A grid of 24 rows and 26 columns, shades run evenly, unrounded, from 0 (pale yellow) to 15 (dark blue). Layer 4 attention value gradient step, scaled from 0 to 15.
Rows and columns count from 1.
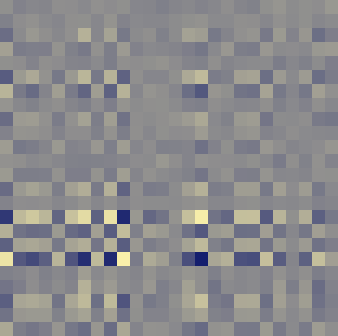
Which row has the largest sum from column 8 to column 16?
19
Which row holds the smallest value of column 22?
16
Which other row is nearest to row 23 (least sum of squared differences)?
9
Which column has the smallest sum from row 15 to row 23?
7
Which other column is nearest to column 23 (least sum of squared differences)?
14
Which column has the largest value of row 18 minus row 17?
10
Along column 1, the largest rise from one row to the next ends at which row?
20
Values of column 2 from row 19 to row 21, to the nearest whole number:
11 8 8
